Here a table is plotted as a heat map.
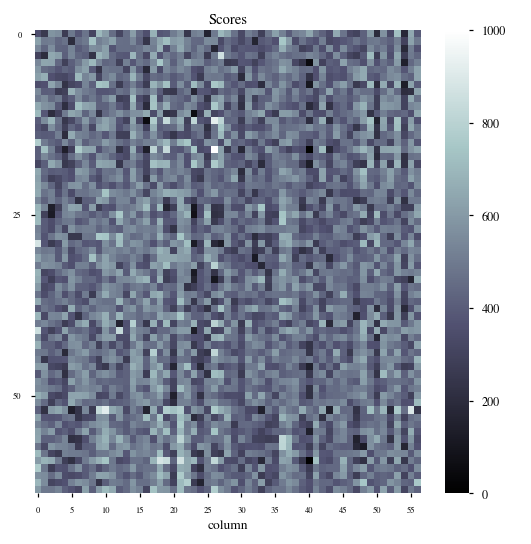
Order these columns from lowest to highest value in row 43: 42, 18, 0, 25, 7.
42, 7, 25, 18, 0
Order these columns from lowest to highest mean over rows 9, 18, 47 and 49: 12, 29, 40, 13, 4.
40, 4, 12, 13, 29
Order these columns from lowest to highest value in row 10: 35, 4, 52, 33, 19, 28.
4, 28, 33, 35, 52, 19
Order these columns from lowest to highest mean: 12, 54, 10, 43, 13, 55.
54, 43, 13, 12, 55, 10
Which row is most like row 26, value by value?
37
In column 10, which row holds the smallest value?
46
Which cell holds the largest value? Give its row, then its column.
16, 26
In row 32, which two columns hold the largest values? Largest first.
26, 19
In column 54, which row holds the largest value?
41
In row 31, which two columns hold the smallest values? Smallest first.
32, 43
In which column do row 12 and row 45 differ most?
23
